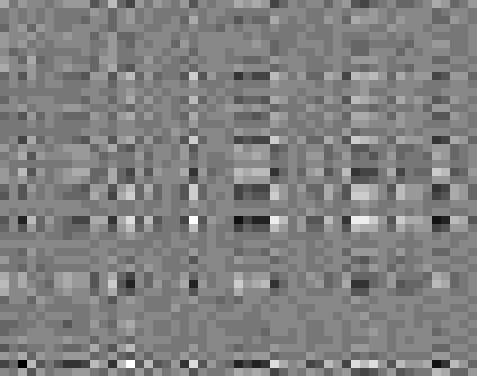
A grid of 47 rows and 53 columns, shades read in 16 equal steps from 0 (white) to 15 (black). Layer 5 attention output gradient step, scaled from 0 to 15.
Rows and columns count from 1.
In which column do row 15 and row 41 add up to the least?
15
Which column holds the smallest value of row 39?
20
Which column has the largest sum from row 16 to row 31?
49
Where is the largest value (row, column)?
46, 3
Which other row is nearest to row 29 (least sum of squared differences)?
10
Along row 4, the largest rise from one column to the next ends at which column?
4
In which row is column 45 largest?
22
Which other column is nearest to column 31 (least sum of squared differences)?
40
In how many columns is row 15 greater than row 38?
18
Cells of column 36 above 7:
25
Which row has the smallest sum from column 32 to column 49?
28
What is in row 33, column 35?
8
